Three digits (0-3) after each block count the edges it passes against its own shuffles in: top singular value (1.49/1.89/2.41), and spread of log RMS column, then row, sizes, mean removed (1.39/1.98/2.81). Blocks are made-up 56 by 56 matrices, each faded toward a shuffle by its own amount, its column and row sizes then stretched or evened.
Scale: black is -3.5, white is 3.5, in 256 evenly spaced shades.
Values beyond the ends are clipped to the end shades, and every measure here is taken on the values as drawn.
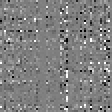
2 3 2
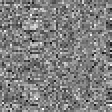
2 1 0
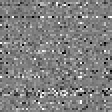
1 1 3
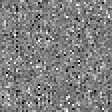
0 1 0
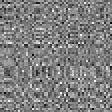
3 1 1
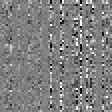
2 3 0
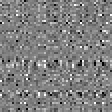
3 2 3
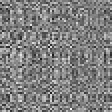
3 2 1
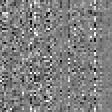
2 3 0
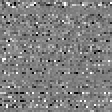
0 0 3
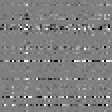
2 1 3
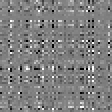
3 3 3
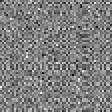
3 0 2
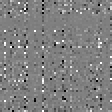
1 2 2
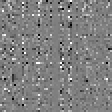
0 3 2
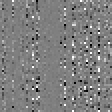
0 3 0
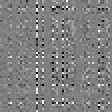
3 3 2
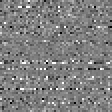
0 0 3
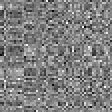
3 1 1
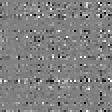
1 2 3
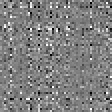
2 3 2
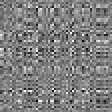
3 3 3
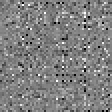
0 2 2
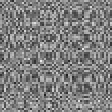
3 0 0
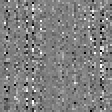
0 3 0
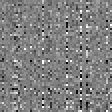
2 3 1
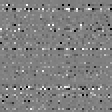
2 0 3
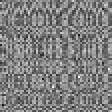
3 1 1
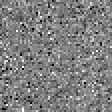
0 1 0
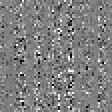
1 3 0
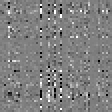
2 3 2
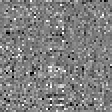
1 1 1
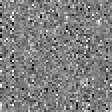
1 2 0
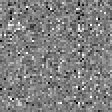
1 1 1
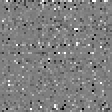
0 1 2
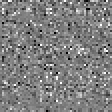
1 1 2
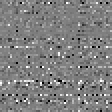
0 1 3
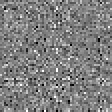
2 1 1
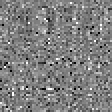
2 1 1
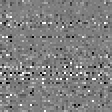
1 1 3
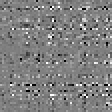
2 2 3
